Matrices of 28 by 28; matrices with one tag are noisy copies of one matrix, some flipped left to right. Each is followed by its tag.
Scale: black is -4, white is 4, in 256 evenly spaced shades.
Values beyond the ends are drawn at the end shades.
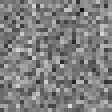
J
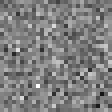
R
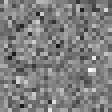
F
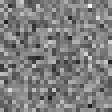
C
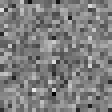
C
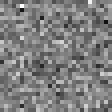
C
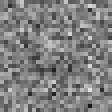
C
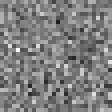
R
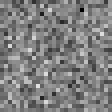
J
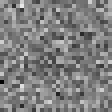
C
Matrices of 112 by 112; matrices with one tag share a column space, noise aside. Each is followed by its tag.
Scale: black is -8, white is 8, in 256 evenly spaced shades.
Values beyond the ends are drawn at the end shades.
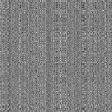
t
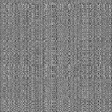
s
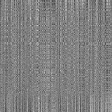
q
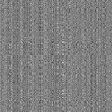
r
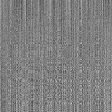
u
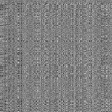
s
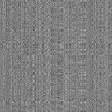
r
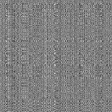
s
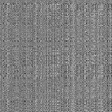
s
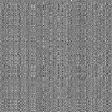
s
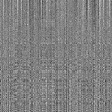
u
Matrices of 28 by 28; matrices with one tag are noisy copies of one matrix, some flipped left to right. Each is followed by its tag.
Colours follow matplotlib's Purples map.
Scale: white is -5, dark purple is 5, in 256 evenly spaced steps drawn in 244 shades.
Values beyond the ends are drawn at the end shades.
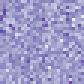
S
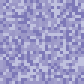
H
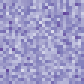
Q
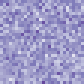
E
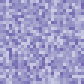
S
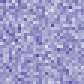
S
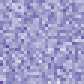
H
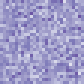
Q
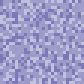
S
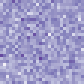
E
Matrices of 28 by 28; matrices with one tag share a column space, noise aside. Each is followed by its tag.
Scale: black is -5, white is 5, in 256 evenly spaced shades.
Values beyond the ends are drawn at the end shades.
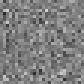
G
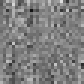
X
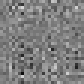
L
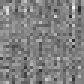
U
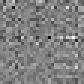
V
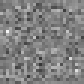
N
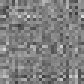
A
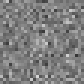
G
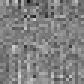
A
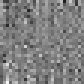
X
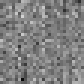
U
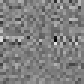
V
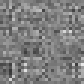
N
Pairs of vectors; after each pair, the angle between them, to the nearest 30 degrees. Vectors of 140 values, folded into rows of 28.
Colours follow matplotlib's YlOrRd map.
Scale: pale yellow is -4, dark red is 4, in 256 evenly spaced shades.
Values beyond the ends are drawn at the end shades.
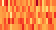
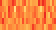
90 degrees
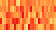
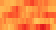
90 degrees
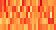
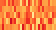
60 degrees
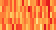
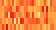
120 degrees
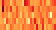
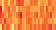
120 degrees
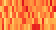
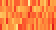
90 degrees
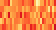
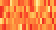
30 degrees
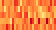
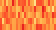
90 degrees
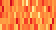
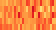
120 degrees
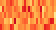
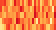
120 degrees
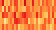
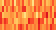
150 degrees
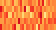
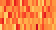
150 degrees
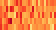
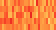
60 degrees
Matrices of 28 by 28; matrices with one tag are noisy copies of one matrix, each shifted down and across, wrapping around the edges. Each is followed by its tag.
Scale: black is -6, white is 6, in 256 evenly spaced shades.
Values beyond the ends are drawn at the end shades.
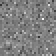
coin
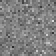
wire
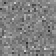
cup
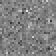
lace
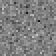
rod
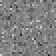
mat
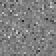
rod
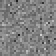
cup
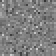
rod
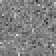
lace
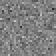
rod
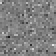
cup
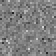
lace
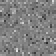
lace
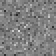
rod
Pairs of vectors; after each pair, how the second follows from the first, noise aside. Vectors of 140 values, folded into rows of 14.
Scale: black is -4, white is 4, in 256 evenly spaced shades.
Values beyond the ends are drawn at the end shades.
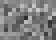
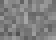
wrapped around, negated, shrunk.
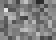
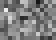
copied.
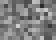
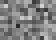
negated.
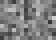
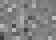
partly zeroed.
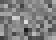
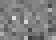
partly zeroed.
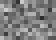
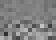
partly zeroed.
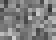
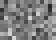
copied.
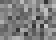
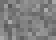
wrapped around, negated, shrunk.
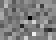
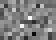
negated.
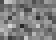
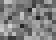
copied.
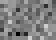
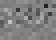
partly zeroed.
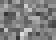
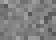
wrapped around, negated, shrunk.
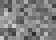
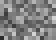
negated.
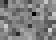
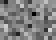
copied.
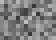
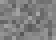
reversed, shrunk.
